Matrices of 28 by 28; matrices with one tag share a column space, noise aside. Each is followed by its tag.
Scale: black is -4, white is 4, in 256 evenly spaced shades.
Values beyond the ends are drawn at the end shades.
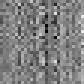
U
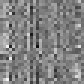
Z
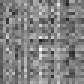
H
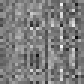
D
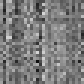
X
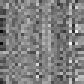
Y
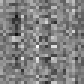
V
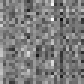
H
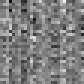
V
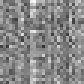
V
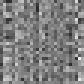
X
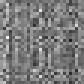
D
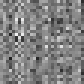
V
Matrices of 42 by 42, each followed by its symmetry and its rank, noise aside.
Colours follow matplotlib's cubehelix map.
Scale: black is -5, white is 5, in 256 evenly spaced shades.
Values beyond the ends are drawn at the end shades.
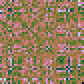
symmetric, rank four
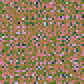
antisymmetric, rank six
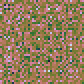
symmetric, rank six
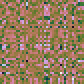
no symmetry, rank four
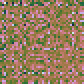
no symmetry, rank four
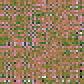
no symmetry, rank four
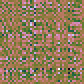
no symmetry, rank three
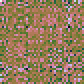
symmetric, rank four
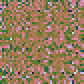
antisymmetric, rank six
